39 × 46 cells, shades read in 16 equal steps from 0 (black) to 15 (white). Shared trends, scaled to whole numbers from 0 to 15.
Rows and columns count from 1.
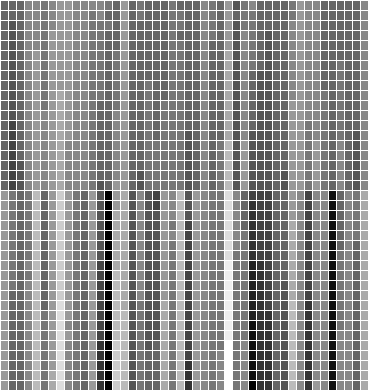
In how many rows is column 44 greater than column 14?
20
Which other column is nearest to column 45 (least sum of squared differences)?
3
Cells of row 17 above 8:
9
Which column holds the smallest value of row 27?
14
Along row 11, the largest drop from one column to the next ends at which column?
30
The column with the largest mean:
29
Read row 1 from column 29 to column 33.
9 5 7 8 6
